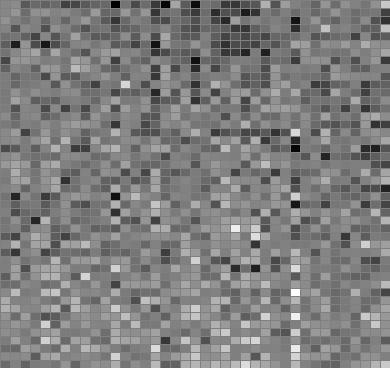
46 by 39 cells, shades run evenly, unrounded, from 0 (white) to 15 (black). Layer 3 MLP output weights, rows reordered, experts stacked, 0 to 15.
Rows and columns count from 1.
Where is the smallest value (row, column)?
37, 30
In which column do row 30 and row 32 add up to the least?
26
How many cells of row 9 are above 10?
6
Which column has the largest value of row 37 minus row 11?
13
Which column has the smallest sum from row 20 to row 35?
23
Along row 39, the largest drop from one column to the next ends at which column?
8
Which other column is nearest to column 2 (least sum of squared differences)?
5
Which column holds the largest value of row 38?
14
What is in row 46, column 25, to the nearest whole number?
2
